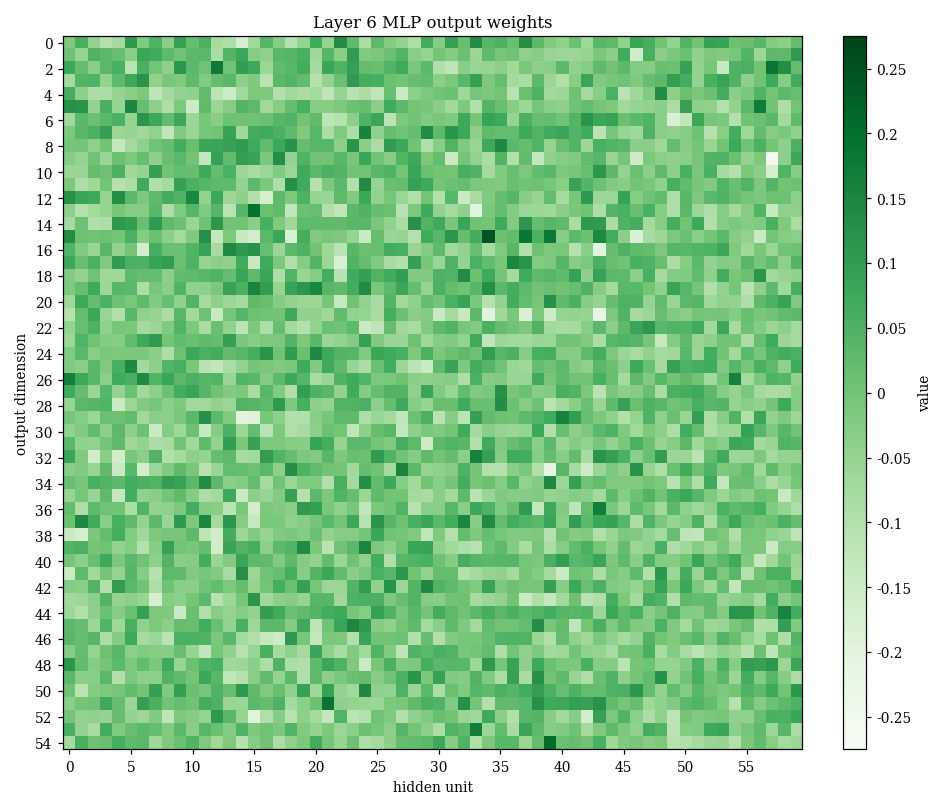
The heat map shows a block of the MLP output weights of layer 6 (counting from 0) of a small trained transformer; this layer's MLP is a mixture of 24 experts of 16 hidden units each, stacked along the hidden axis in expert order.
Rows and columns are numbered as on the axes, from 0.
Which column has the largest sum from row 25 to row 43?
25
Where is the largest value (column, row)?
34, 15
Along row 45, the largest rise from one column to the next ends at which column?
58
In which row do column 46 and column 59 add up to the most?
50
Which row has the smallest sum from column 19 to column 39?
21
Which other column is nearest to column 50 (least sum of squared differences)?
26
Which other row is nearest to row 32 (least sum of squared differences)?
53
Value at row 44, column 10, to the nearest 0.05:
0
